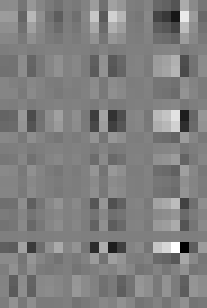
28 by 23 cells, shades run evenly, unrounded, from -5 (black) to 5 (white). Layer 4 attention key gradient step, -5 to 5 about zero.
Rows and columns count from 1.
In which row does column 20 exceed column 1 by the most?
23
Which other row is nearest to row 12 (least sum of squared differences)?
11
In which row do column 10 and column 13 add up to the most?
2
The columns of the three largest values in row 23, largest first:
20, 19, 18
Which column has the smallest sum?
21
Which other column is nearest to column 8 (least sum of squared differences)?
15
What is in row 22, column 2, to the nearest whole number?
0
